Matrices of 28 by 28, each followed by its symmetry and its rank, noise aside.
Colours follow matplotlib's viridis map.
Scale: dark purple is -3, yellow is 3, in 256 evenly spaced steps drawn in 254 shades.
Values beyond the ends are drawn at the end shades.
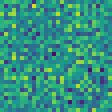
symmetric, rank six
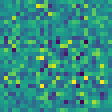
antisymmetric, rank six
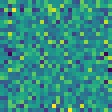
antisymmetric, rank eight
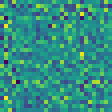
no symmetry, rank six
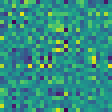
antisymmetric, rank four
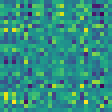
antisymmetric, rank four
